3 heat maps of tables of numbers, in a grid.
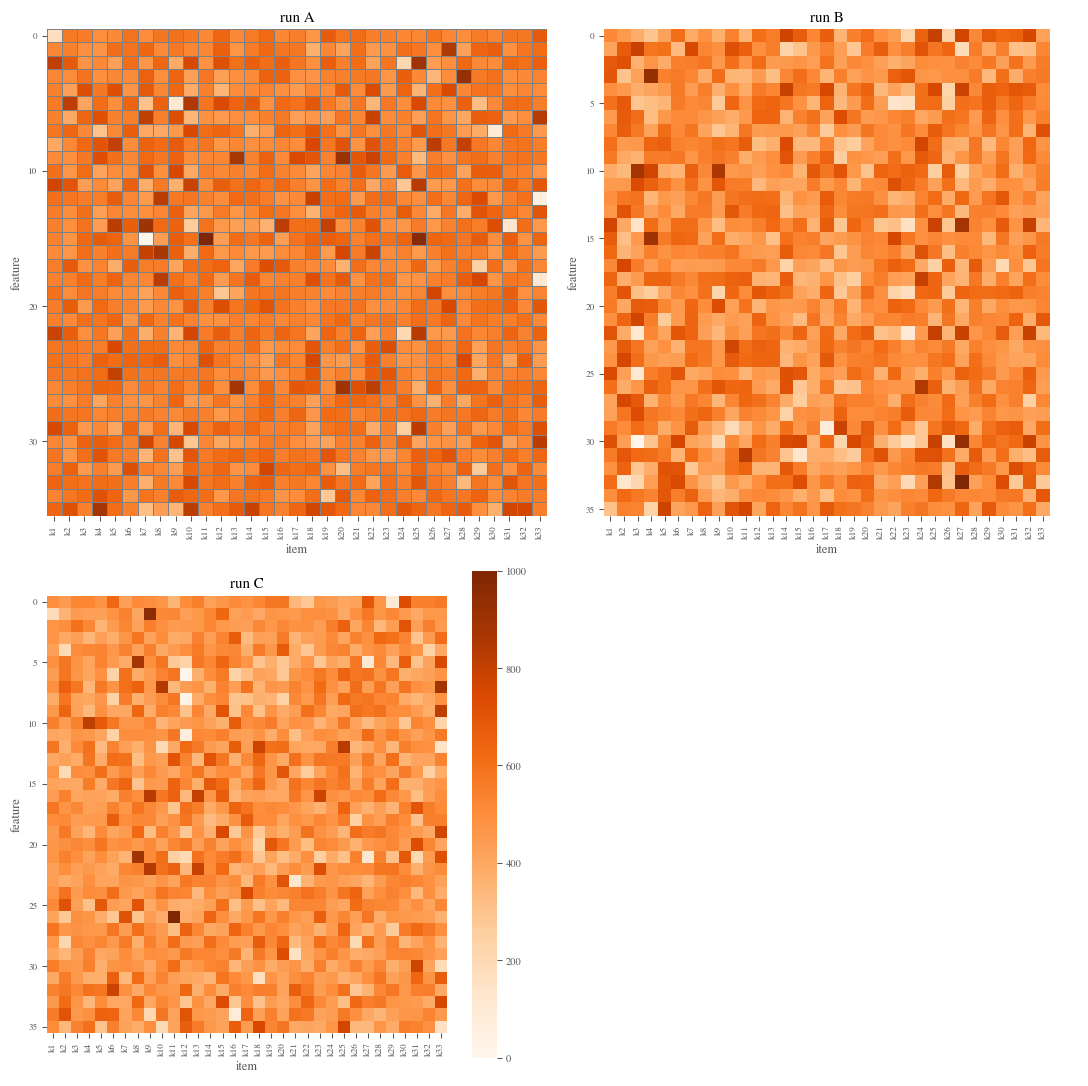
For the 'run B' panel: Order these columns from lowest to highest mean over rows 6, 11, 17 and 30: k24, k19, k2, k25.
k24, k25, k19, k2
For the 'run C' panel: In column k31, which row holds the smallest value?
21
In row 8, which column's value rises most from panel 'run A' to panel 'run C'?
k25
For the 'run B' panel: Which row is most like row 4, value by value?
0
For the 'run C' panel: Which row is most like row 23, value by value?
29
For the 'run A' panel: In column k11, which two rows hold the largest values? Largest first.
15, 24
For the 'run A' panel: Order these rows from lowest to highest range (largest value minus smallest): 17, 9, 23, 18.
23, 17, 9, 18
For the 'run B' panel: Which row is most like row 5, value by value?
19
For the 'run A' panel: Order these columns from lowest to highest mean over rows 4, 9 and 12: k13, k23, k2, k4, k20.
k2, k23, k4, k13, k20
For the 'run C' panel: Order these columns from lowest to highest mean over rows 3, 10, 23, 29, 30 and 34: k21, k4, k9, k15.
k21, k9, k15, k4
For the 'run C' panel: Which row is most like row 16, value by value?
22
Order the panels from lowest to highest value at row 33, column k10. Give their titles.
run B, run C, run A
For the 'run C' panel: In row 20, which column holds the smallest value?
k18
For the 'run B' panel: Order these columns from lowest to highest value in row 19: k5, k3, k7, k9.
k9, k3, k5, k7
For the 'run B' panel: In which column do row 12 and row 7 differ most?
k17
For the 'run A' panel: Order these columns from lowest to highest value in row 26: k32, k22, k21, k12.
k12, k32, k21, k22
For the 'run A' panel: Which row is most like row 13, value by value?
27
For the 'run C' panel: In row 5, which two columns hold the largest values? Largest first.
k8, k33
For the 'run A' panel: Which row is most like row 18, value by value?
12
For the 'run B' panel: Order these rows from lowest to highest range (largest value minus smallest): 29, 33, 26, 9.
9, 26, 29, 33
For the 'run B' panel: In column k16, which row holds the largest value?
10
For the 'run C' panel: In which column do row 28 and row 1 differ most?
k9
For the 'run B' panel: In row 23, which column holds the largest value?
k10
